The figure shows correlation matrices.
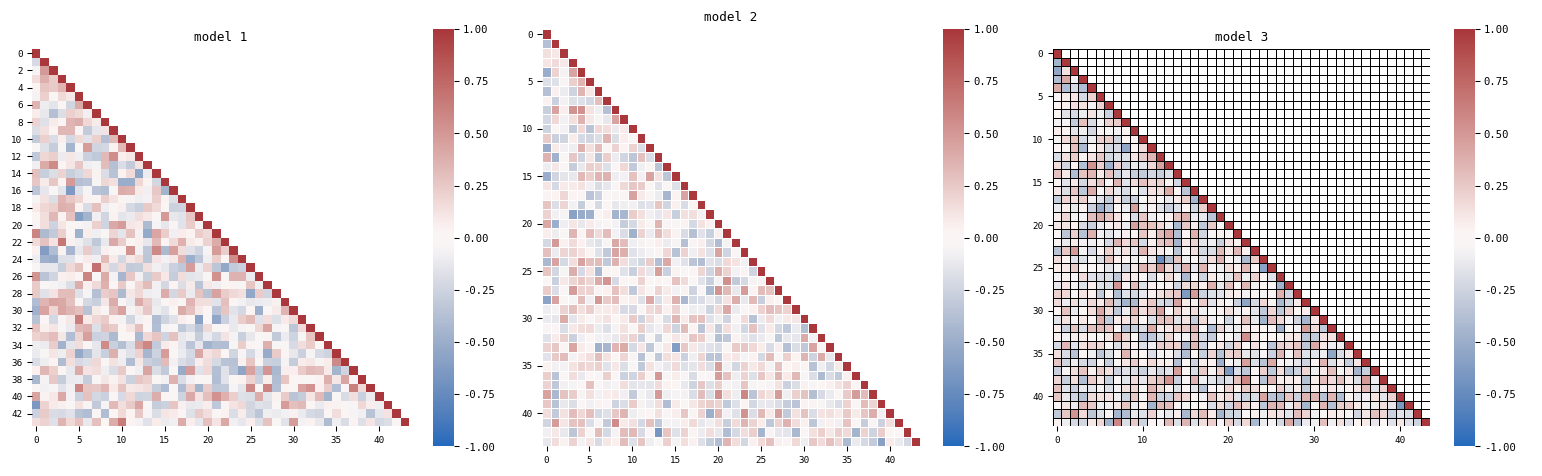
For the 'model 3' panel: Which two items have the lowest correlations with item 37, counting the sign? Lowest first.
20, 35
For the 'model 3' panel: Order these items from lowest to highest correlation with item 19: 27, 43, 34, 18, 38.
18, 38, 27, 43, 34
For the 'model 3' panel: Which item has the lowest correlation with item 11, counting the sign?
8
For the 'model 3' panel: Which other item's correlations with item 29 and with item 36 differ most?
22
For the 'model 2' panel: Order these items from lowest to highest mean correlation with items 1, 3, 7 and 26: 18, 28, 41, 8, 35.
18, 35, 41, 8, 28
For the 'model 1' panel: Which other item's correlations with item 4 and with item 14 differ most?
23
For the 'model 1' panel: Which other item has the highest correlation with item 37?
39
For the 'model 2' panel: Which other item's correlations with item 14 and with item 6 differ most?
15
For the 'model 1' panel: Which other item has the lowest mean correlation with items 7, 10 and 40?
34
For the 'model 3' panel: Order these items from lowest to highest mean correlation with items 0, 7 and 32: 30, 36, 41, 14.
41, 30, 36, 14
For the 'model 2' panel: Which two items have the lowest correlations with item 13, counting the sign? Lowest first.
42, 1
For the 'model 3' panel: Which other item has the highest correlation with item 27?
7
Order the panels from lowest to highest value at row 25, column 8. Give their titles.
model 3, model 2, model 1
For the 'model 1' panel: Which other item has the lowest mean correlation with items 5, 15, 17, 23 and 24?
37
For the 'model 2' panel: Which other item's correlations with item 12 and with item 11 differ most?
0
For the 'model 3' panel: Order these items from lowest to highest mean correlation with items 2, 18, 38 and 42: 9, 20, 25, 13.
20, 13, 9, 25
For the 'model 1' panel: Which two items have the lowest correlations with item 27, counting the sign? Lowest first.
35, 19
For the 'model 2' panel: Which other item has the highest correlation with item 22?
1
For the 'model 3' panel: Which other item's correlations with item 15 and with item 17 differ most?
42
